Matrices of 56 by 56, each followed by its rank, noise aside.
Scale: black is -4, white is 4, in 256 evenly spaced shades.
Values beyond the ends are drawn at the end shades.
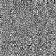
eight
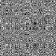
six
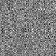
eight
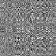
five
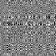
four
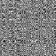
six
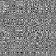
four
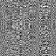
five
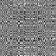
four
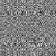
four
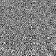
six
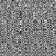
five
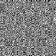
eight
